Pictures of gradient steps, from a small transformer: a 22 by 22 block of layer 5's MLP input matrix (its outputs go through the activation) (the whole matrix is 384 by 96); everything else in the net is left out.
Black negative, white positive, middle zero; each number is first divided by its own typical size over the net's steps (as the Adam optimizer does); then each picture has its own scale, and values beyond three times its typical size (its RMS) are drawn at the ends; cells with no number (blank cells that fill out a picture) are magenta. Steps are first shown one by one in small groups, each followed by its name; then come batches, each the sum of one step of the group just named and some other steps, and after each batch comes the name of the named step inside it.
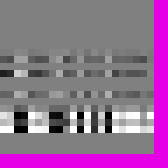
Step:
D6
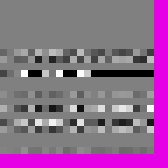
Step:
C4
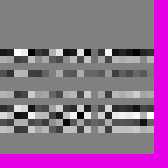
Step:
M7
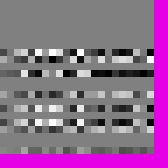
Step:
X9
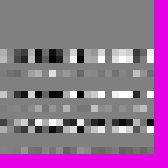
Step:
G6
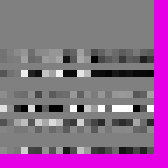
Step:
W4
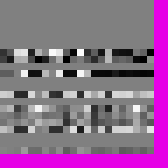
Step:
X9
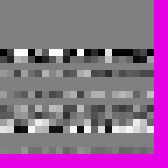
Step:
X9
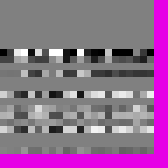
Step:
X9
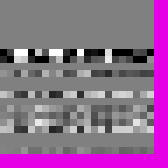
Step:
X9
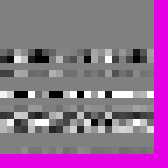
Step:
G6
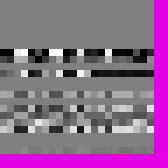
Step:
C4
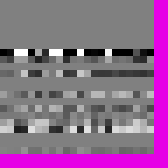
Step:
X9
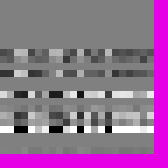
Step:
D6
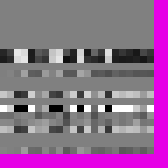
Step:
W4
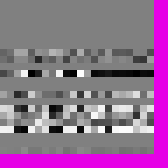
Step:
C4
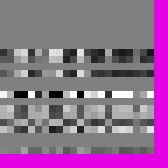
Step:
W4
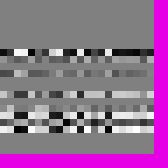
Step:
M7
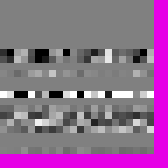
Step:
G6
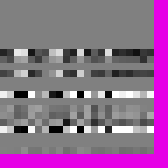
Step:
M7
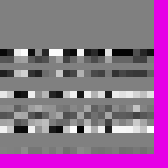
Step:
X9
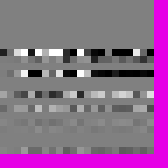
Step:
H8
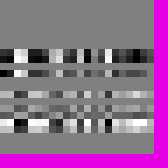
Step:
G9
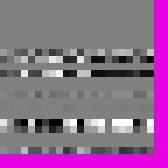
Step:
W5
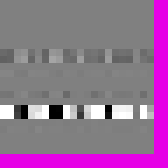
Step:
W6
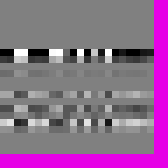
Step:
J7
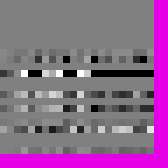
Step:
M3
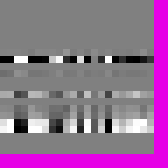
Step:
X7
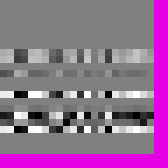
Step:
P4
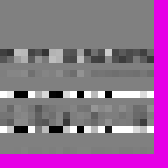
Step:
P4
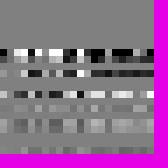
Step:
H8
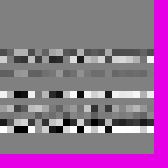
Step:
P4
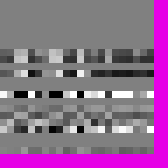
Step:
H8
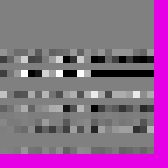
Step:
M3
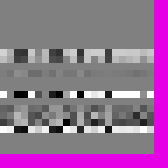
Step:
P4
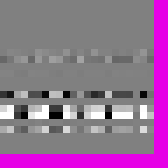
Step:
W6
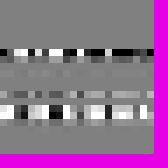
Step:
W6
